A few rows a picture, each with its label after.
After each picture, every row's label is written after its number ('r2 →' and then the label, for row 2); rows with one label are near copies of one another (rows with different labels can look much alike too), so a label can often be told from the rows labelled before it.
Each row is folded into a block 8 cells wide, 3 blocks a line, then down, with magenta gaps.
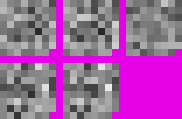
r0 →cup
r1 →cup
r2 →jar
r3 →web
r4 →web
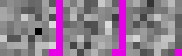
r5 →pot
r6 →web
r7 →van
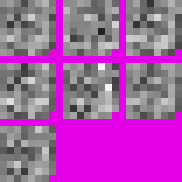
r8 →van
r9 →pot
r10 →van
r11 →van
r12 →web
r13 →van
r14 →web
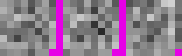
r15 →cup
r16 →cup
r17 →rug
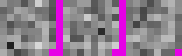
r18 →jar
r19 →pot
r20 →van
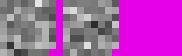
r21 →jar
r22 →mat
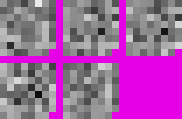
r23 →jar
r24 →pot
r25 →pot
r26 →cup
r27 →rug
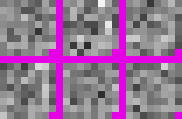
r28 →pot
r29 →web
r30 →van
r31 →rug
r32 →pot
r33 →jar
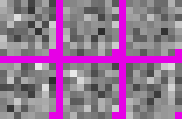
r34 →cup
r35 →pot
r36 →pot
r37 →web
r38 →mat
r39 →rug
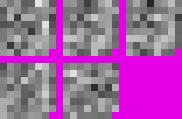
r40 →web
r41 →van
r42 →van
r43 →rug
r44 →mat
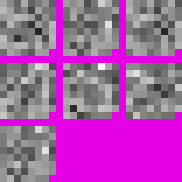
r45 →cup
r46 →web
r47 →cup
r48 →rug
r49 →jar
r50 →mat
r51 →web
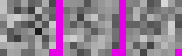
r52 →cup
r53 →van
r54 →web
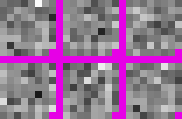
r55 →jar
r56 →pot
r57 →mat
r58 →pot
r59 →rug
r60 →jar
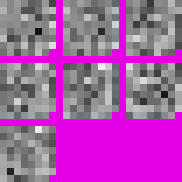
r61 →pot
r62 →pot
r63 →van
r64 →web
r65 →rug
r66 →cup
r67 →jar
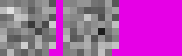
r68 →mat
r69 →pot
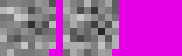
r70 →mat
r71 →cup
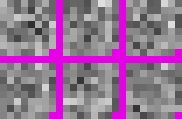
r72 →cup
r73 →rug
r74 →web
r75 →web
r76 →van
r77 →jar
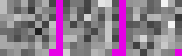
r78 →cup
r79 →rug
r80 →web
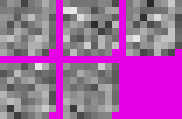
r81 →van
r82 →mat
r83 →van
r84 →jar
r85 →jar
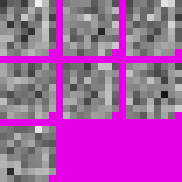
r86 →rug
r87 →pot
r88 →rug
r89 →cup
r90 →rug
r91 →pot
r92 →jar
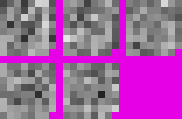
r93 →rug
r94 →van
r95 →jar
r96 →cup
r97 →pot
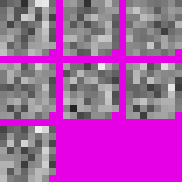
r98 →rug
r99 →van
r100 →mat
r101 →web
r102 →jar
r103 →web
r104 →rug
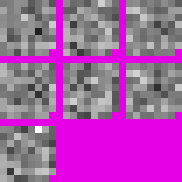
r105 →pot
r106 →jar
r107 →mat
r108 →cup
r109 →van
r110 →mat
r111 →jar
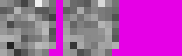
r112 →jar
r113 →jar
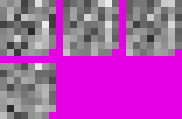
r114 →web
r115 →rug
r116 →rug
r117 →jar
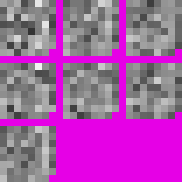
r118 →web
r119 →rug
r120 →van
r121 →jar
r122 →jar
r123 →van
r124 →rug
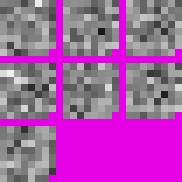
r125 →jar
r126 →pot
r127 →cup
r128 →mat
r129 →web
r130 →pot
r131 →van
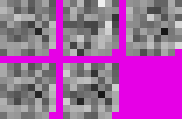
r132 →cup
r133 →web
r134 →pot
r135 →cup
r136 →cup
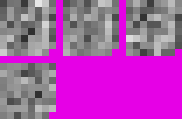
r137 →rug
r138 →rug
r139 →van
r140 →pot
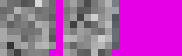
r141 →jar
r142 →van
